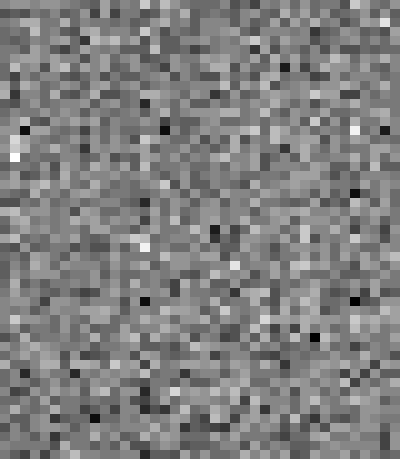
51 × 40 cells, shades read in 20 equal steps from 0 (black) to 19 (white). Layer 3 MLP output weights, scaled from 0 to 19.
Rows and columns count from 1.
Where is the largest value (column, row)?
2, 18
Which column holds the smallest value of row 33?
24
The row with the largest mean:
36
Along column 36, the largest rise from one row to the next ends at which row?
23
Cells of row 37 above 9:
18
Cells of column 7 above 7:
42
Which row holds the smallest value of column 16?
46
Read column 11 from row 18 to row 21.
11 11 10 10
